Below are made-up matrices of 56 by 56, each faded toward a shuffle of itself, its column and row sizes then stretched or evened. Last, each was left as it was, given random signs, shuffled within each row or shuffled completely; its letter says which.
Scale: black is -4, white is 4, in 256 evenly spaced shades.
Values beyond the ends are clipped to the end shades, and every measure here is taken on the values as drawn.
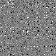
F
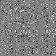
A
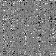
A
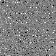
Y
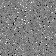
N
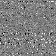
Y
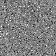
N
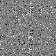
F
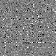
A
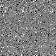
F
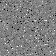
N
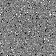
N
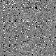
A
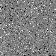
N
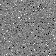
N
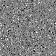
N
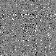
F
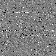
Y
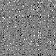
A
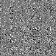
F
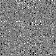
F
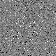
N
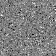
N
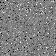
N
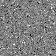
N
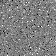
N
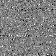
Y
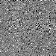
F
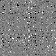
A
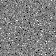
N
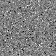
N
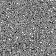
N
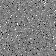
N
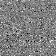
Y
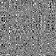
A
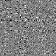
A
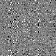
A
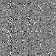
F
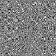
A
